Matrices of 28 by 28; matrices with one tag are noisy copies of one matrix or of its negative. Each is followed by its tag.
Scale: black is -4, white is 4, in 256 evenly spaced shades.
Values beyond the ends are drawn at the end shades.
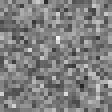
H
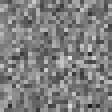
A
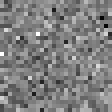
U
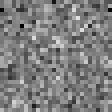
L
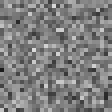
U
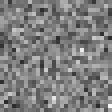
H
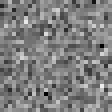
A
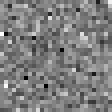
U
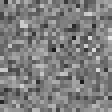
A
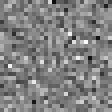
H
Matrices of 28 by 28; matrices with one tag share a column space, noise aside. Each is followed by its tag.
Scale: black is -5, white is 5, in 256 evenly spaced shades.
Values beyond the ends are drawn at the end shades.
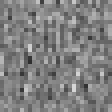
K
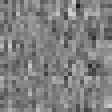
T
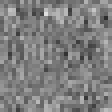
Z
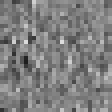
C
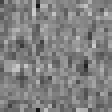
T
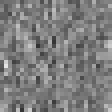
T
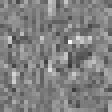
C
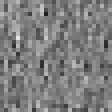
T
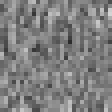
Z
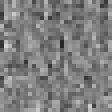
T
